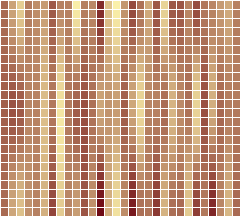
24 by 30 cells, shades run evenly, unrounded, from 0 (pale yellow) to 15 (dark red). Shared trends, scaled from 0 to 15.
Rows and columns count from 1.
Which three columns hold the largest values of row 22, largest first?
13, 17, 27
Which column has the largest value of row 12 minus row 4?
10
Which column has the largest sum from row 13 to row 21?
11
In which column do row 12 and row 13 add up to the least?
8
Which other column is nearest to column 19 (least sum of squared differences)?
5
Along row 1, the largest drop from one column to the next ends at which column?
14
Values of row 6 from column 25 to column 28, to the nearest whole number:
7 9 6 7
